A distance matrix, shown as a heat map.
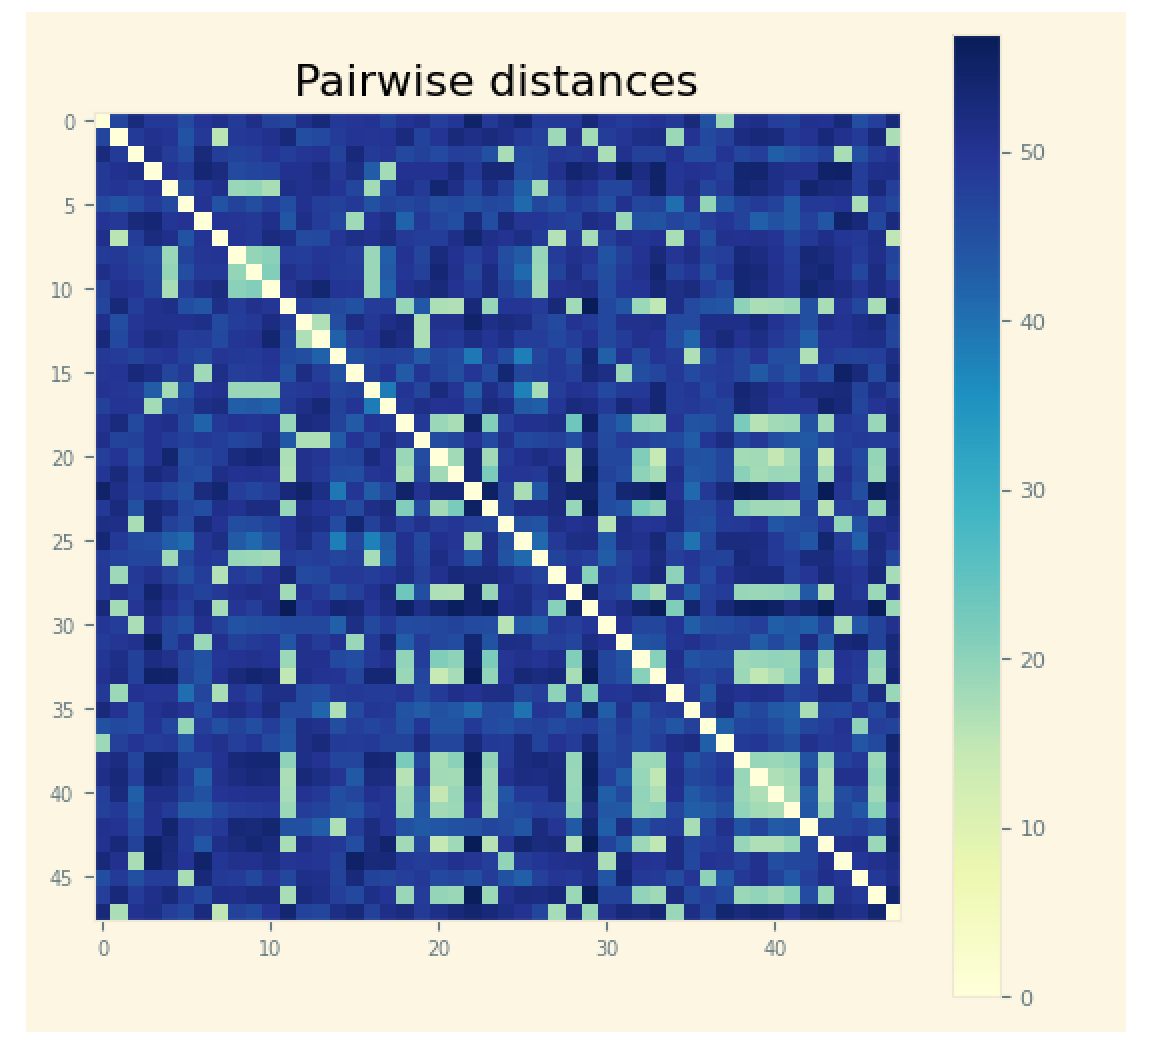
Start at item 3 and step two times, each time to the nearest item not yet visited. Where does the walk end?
16
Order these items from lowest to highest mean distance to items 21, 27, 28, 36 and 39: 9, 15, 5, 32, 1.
32, 5, 1, 15, 9
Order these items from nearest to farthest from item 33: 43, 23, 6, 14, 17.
43, 23, 6, 14, 17
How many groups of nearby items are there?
11
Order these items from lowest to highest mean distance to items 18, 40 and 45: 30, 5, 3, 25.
5, 30, 25, 3
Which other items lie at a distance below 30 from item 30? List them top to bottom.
2, 24, 44
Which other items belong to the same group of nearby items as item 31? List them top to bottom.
6, 15
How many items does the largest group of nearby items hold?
14
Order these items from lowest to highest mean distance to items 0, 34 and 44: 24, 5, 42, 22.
24, 5, 42, 22
